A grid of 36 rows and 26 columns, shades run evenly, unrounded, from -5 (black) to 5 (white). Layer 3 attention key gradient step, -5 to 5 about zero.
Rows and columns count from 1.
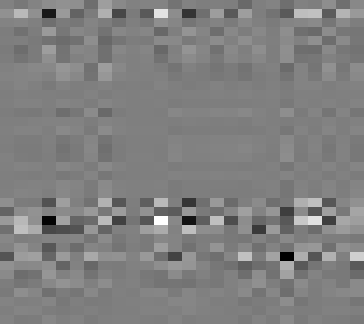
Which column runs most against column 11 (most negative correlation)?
23
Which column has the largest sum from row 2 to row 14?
12
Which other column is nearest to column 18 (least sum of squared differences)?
7
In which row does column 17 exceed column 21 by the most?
29
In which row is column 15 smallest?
25
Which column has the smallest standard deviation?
10
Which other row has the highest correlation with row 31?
36
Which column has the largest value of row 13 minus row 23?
14
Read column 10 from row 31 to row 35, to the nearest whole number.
0 0 0 0 0
